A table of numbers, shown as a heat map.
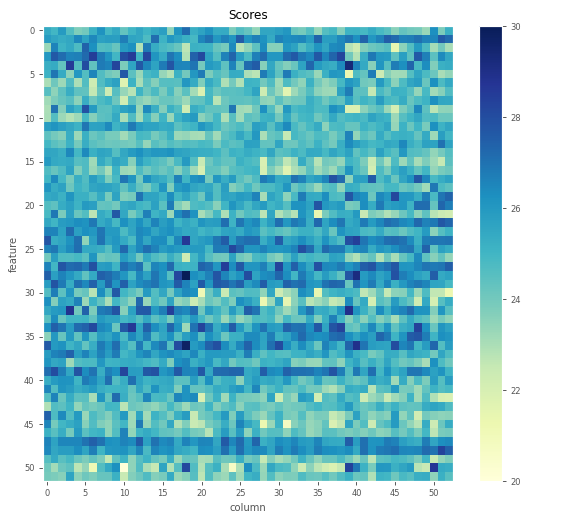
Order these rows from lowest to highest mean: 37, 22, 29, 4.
37, 4, 22, 29
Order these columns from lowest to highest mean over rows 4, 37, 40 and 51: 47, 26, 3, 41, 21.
41, 47, 21, 26, 3
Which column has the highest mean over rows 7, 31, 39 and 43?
39
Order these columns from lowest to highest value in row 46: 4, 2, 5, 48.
48, 5, 2, 4
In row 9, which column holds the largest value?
5
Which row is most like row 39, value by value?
29
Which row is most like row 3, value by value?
34
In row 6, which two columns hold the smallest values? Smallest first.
10, 6
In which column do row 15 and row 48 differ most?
51
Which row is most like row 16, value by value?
7
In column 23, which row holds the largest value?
27
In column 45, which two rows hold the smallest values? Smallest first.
2, 9
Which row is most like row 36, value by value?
28
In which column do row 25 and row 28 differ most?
18
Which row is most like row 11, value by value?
40
